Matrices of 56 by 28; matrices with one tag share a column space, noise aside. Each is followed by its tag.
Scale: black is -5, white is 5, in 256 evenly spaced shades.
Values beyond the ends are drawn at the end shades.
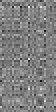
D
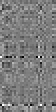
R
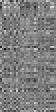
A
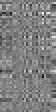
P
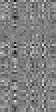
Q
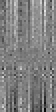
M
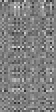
A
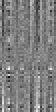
M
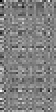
A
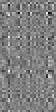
P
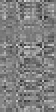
Q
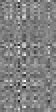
Q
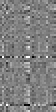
R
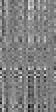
M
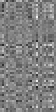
Q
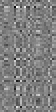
D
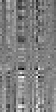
M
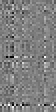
R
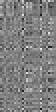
A
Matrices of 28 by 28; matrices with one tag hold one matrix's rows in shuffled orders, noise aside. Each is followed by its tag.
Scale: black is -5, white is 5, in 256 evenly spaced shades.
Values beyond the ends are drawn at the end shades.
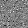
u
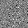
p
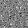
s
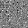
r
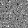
r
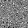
u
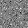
s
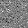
r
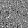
r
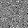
p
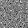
s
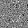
p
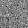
r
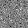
s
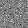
s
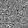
r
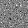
s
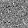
u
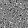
s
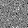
p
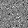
p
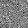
r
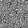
s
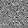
p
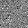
r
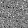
u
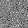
p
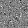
s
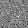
p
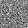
r
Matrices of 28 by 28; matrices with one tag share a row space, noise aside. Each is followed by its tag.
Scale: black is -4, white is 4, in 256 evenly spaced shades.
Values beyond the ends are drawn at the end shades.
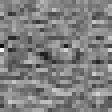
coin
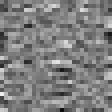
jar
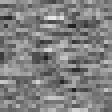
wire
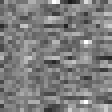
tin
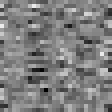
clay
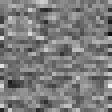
coin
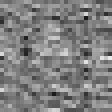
tin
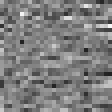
tin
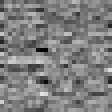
coin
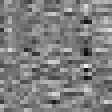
tin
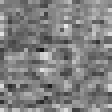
coin
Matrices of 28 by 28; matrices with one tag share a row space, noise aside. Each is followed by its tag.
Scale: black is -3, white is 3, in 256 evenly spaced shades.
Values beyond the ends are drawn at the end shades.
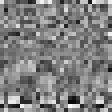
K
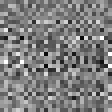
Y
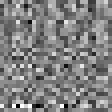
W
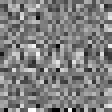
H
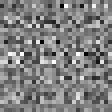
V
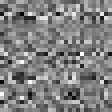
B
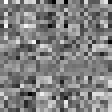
K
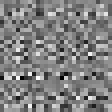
W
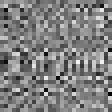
Y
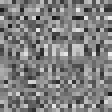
H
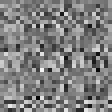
V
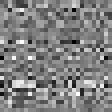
B
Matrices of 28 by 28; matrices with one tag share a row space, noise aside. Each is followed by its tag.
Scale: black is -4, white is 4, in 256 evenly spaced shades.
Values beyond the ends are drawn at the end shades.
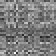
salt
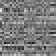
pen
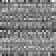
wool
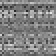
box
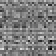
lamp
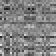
pen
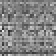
box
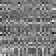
wool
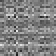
salt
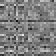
salt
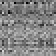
box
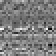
lamp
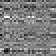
pen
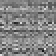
lamp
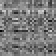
lamp
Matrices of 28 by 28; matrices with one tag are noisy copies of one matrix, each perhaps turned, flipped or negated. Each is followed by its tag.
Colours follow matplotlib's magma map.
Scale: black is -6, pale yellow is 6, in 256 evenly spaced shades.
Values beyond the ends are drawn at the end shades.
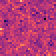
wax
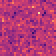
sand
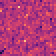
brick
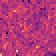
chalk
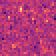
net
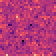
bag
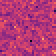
brick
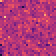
chalk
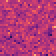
wax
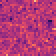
wax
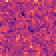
bag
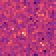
sand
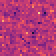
sand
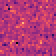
sand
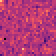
chalk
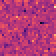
bag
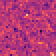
brick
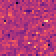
net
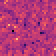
bag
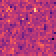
net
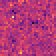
sand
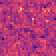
net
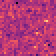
net
